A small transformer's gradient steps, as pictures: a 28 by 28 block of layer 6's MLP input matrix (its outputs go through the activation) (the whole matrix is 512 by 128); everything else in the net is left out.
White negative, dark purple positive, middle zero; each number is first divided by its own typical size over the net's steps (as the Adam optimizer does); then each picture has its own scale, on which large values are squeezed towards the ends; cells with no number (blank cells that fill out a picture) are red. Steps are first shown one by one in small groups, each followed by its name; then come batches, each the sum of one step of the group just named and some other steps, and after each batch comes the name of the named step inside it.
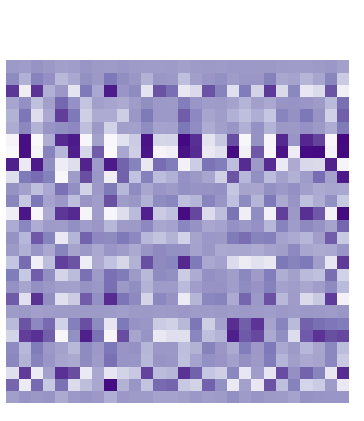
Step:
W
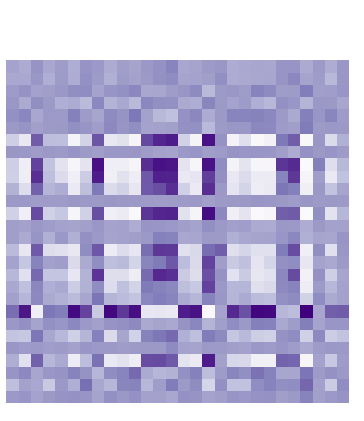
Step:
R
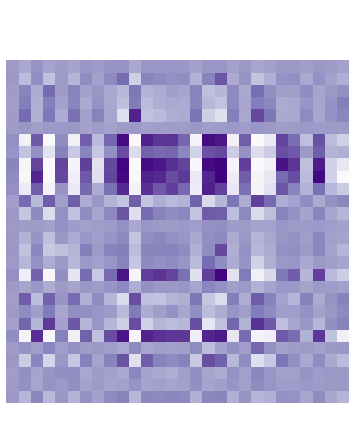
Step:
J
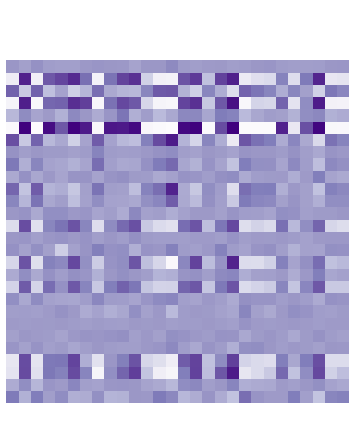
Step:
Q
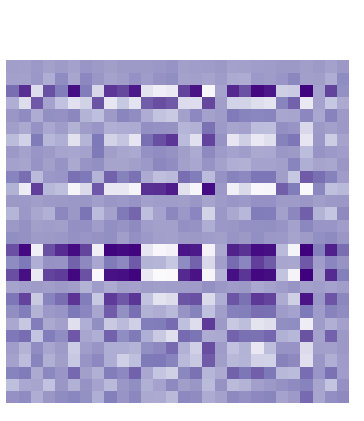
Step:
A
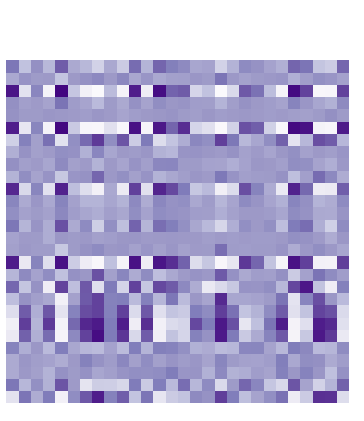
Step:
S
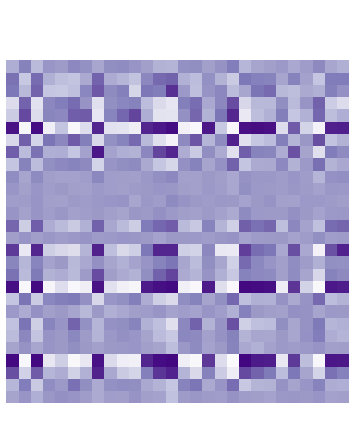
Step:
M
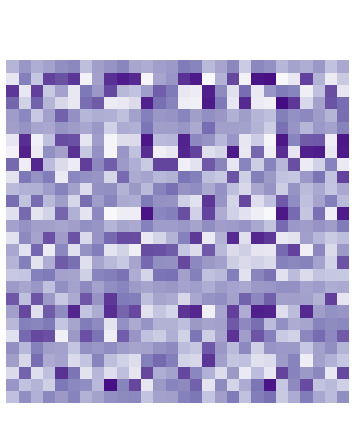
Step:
W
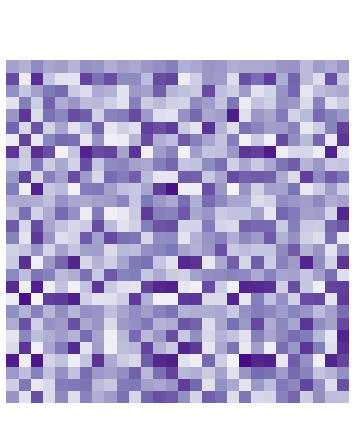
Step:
M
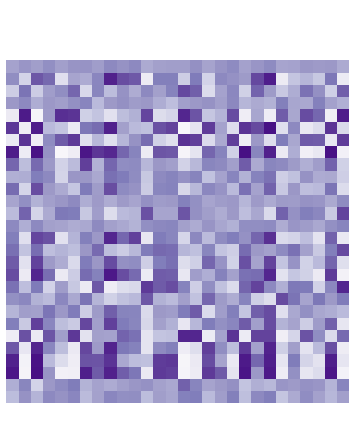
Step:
M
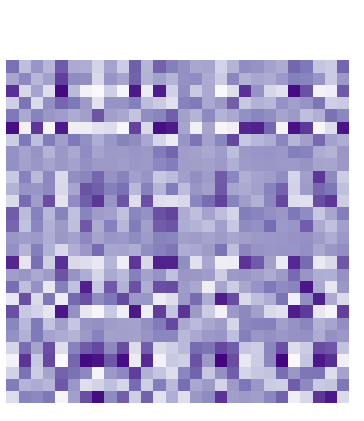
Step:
S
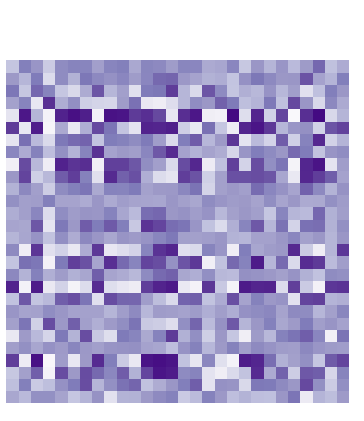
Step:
M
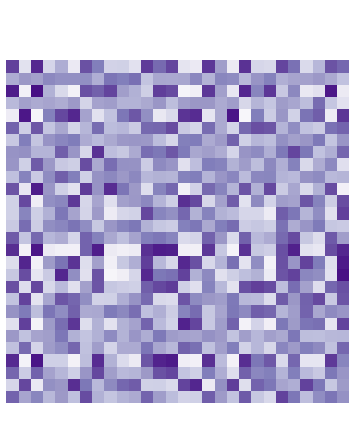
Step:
M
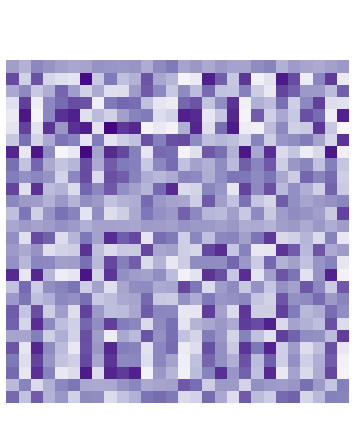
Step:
Q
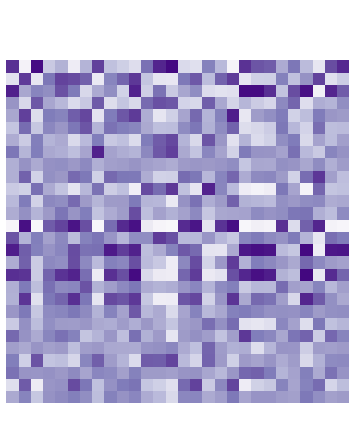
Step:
A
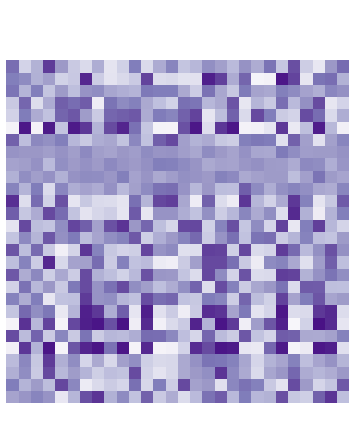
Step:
Q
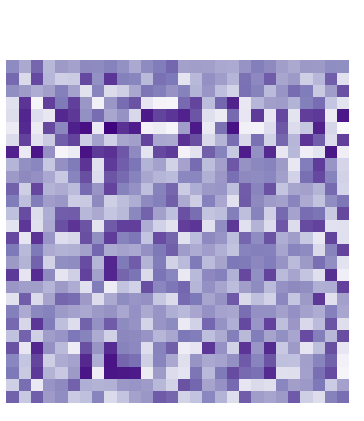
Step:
Q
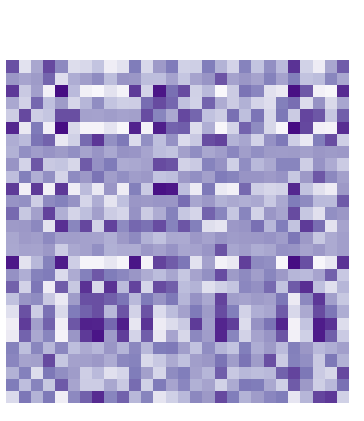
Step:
S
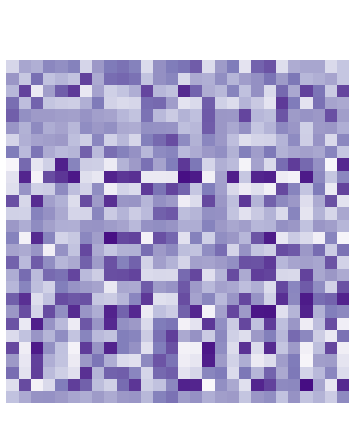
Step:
A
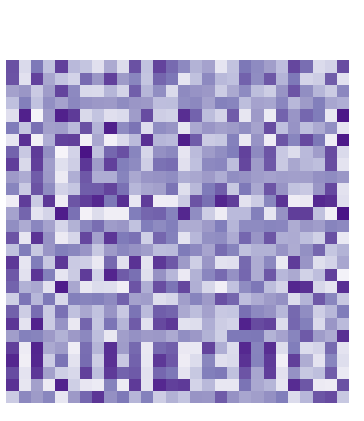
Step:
W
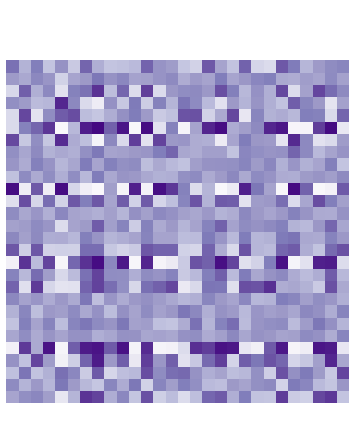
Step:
M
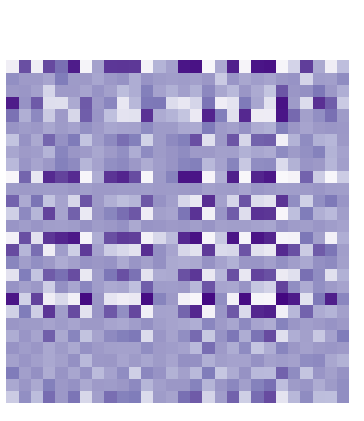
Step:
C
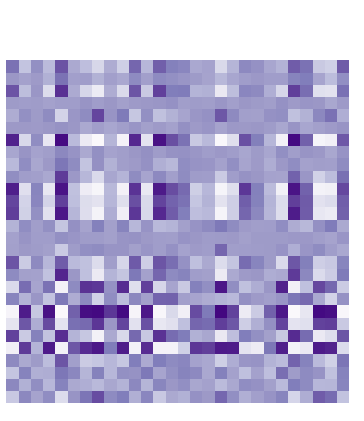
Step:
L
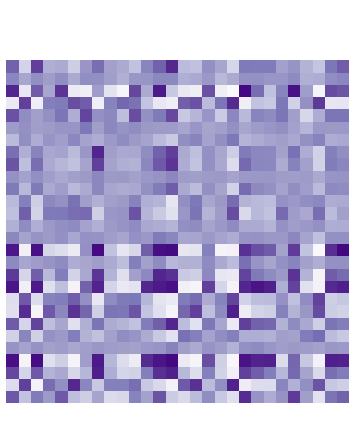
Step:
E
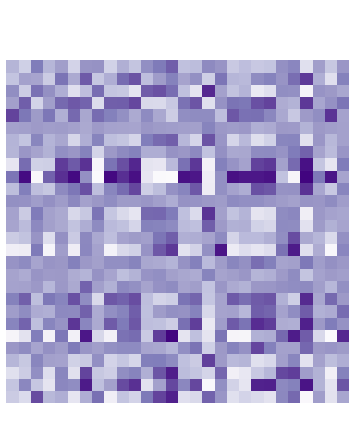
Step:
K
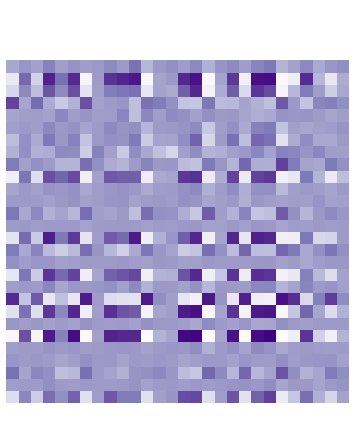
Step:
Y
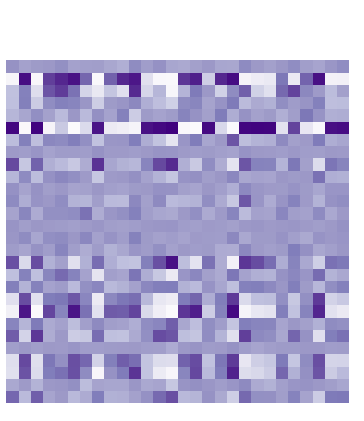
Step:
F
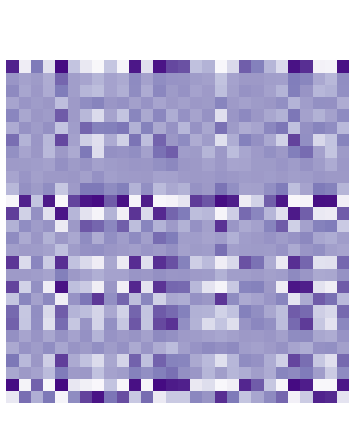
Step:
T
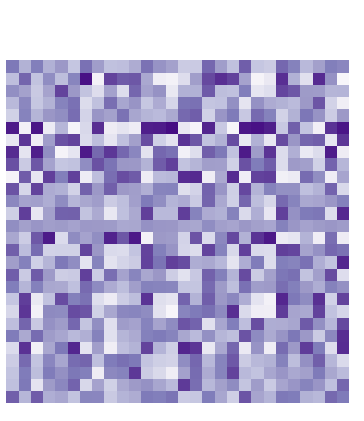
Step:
F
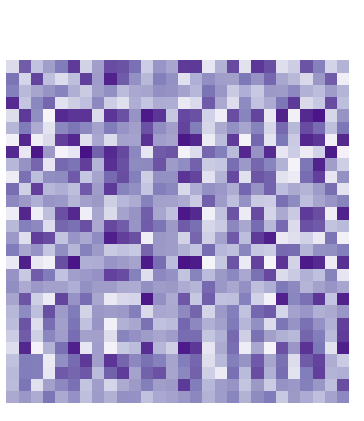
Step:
C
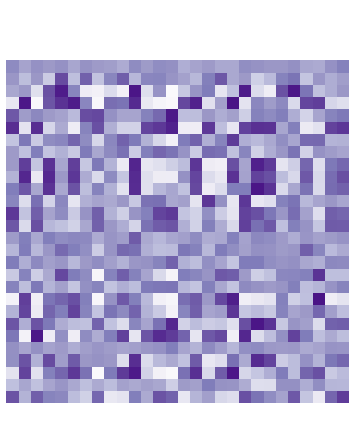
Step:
F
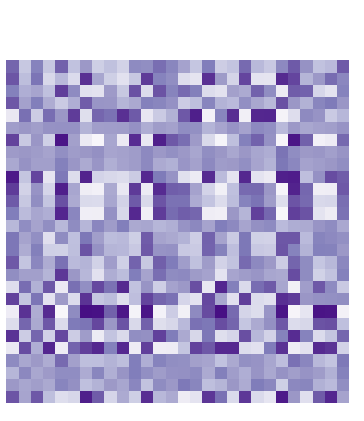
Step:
L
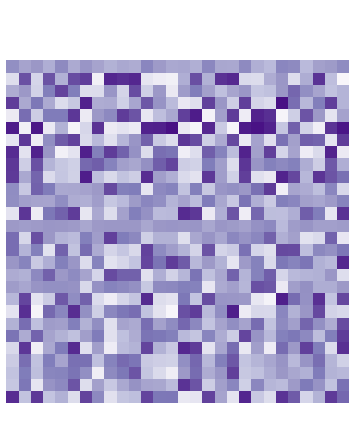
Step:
F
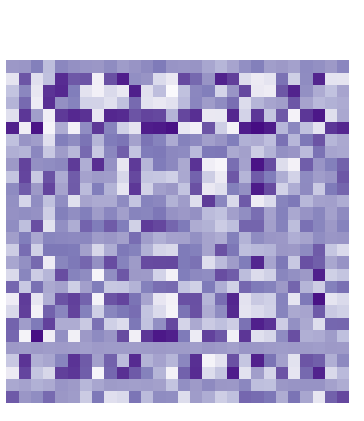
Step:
F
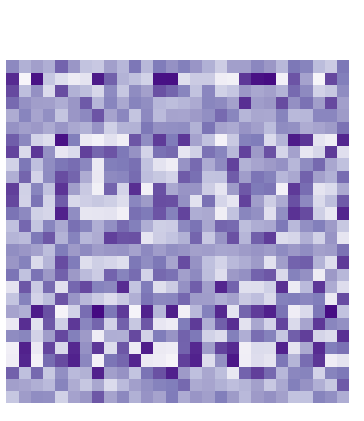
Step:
L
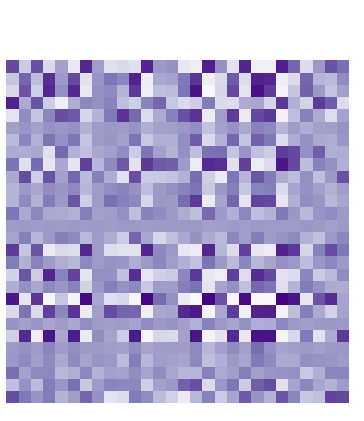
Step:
Y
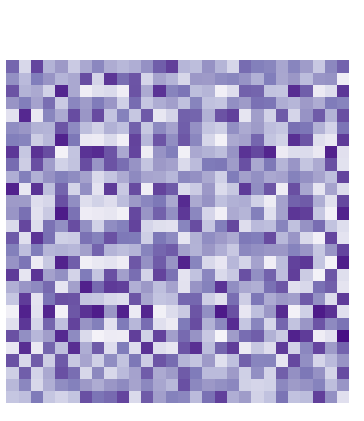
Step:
L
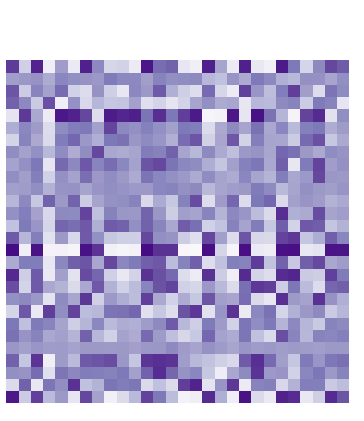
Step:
E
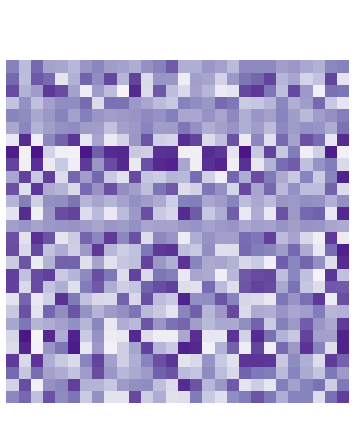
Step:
E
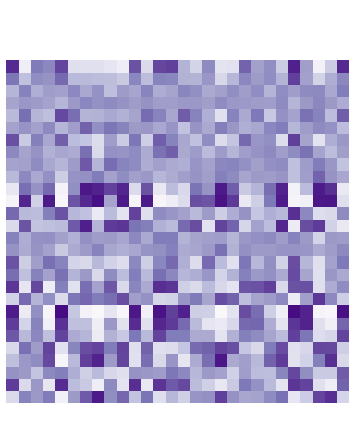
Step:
T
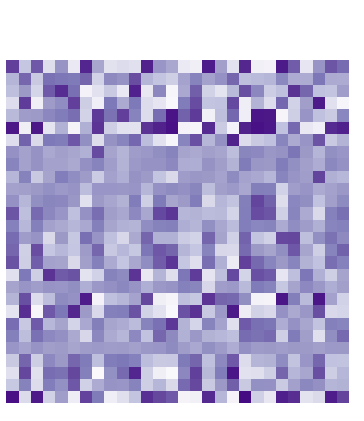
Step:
F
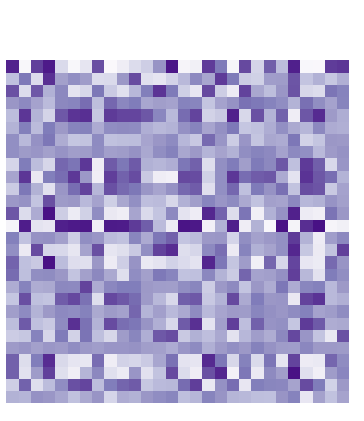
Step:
K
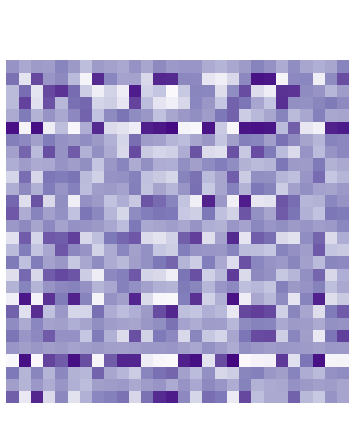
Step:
F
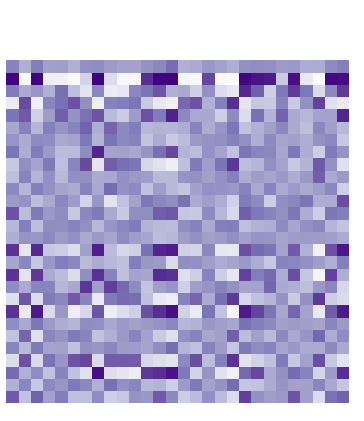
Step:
E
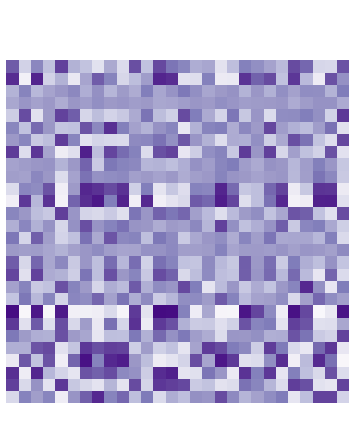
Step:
T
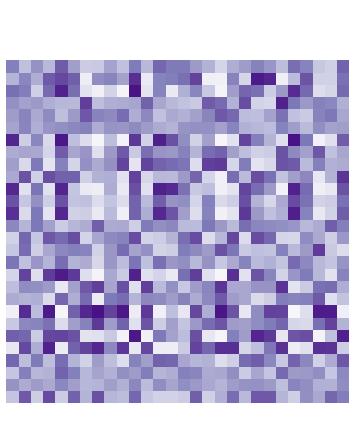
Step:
L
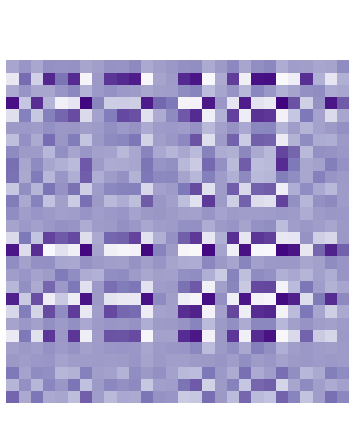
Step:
Y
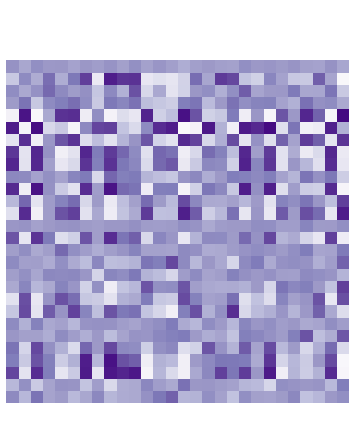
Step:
F
